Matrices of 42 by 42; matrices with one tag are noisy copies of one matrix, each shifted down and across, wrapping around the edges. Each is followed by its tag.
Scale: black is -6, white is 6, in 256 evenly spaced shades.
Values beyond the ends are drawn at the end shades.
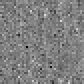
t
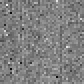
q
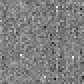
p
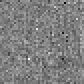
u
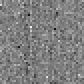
p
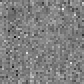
u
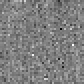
u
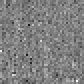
u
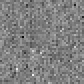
t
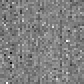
q
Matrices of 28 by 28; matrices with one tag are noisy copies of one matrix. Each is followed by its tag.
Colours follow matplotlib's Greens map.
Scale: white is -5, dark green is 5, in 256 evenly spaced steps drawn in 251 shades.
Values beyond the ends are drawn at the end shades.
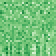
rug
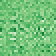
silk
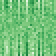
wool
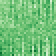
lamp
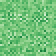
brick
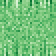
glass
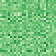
brick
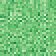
brick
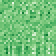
rug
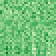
rug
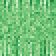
glass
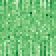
glass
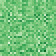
brick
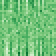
wool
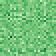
brick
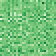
brick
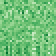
rug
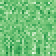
rug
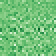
silk
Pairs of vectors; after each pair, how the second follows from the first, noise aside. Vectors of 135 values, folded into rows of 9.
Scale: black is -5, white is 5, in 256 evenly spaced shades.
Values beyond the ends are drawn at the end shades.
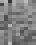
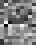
wrapped around, scaled up.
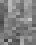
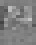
partly zeroed.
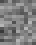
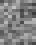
reversed.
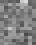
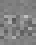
reversed, partly zeroed.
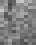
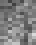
reversed.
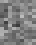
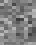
reversed.
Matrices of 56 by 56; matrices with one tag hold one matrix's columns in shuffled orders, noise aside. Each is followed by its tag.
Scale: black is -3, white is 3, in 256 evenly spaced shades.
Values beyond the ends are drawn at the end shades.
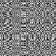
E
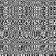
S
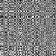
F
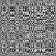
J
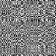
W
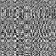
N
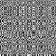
S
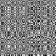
S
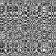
J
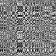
J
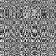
N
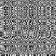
S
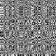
S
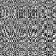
N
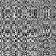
N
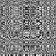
S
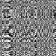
N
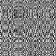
N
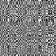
W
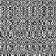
S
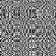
N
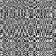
N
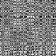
F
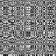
S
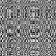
N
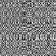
E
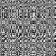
N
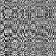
N
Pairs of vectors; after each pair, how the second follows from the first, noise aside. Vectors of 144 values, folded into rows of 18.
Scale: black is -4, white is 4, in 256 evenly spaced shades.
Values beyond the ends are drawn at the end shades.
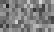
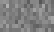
negated, shrunk.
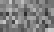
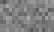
reversed, negated, shrunk.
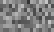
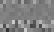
reversed, negated, partly zeroed.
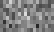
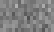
reversed, negated, shrunk.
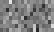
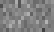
reversed, negated, shrunk.
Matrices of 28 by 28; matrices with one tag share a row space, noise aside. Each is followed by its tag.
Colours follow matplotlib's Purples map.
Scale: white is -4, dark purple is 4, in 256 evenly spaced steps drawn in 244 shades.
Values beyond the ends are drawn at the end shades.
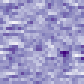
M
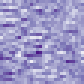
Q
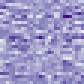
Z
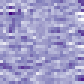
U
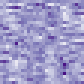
M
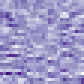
M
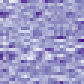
U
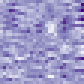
M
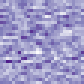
Q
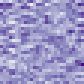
U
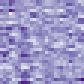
U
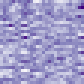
U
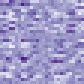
U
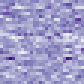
Z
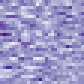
Q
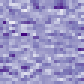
U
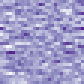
Z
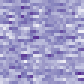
U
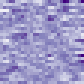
M
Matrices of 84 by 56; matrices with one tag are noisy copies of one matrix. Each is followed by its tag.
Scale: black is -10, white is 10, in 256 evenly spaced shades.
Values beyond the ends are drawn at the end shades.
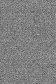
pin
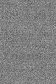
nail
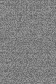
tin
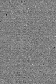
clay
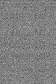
nail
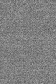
clay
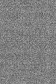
nail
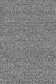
clay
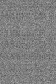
nail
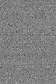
nail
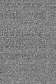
nail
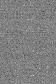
nail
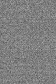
clay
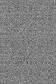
tin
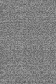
clay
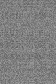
nail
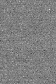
clay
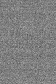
nail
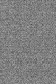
tin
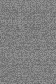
pin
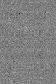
nail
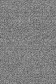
pin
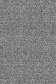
clay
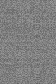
pin
